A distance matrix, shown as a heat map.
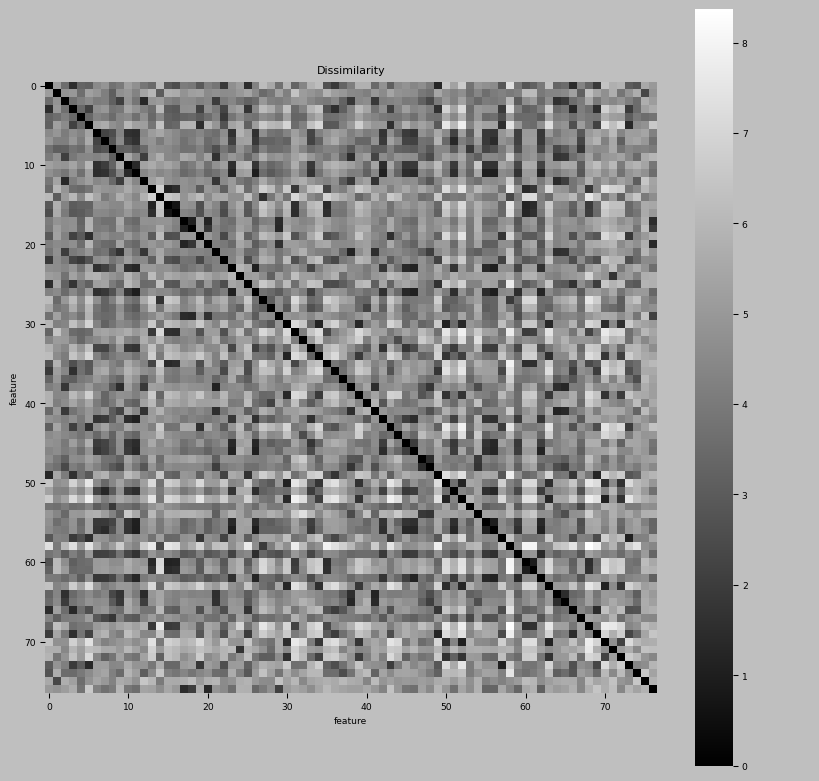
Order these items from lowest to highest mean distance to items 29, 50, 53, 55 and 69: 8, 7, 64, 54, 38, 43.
8, 7, 64, 38, 43, 54
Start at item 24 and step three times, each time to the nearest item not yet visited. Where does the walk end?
40
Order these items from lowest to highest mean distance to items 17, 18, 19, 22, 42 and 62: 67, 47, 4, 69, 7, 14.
4, 7, 67, 69, 47, 14
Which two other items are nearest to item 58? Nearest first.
27, 14
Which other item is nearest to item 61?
60
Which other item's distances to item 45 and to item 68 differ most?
33
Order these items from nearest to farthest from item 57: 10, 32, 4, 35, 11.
4, 35, 32, 11, 10
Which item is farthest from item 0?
58
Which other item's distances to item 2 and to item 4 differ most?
12
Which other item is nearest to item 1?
75
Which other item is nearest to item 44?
32
